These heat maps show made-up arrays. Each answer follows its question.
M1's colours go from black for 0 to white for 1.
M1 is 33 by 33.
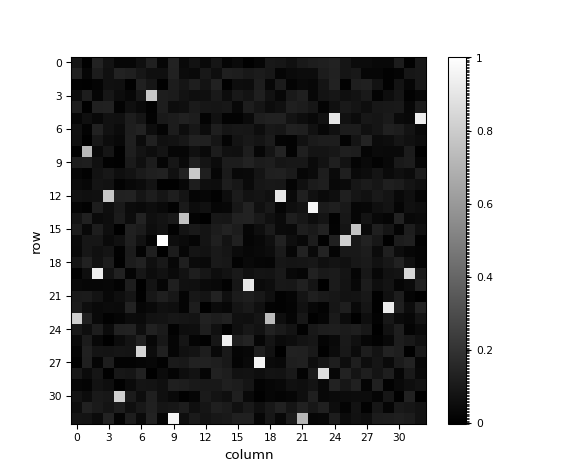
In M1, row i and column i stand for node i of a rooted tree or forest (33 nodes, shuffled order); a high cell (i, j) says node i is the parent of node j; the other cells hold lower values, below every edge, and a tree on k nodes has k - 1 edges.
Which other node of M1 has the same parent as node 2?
31
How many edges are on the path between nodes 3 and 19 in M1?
2
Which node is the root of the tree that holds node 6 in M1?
15
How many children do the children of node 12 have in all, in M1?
3
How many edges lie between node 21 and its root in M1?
2
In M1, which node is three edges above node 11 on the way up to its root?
25
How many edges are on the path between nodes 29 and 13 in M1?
2
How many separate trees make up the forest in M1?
8
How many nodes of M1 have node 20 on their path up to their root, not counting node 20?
7
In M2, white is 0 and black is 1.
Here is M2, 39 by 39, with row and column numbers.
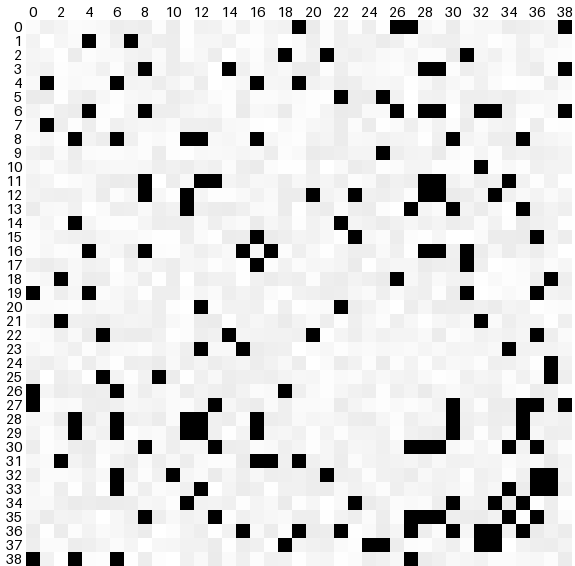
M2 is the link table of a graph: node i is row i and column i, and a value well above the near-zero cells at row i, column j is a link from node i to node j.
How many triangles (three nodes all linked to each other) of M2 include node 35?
2
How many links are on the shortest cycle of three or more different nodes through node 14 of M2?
6
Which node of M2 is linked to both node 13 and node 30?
node 27
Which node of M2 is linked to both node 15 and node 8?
node 16
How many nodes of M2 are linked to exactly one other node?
4
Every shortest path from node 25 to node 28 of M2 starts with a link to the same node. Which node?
node 37
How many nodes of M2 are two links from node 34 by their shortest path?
10
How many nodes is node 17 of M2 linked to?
2
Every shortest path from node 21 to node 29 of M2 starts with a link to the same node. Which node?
node 32
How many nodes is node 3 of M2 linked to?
5
